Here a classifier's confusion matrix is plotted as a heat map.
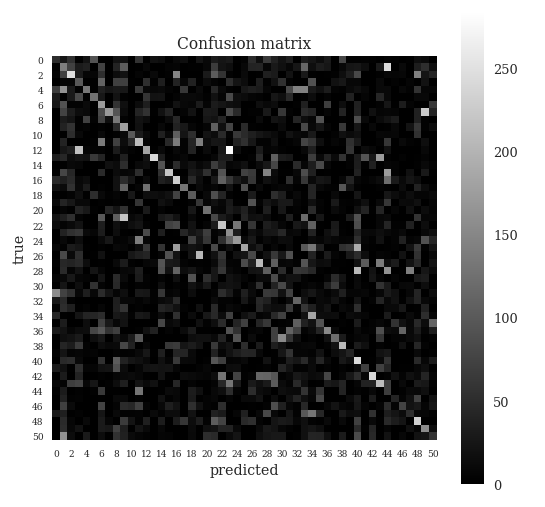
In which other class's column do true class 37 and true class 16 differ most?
30
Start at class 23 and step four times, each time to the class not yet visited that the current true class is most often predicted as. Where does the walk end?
1
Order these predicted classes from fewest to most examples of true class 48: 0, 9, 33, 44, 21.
0, 33, 44, 9, 21
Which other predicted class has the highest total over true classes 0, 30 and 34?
5
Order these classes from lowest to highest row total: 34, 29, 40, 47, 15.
29, 47, 34, 40, 15
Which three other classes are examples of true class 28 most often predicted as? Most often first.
40, 44, 47
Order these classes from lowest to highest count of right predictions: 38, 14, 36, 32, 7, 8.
14, 32, 8, 36, 7, 38
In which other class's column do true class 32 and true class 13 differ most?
43
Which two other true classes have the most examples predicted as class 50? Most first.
35, 6
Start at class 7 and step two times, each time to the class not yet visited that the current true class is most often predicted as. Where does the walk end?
8
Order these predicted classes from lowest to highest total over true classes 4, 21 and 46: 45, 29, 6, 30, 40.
45, 30, 29, 40, 6
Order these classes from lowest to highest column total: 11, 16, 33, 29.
11, 29, 33, 16
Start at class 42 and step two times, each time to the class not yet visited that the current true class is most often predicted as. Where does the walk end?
24
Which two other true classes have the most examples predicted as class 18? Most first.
29, 24
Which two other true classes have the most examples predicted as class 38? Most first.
17, 0
